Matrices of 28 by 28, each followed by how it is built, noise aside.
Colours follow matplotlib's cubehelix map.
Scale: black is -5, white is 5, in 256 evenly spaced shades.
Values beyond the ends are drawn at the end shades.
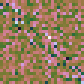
banded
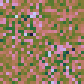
block diagonal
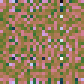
low rank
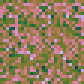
repeating columns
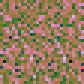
repeating columns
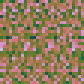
repeating columns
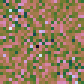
block diagonal
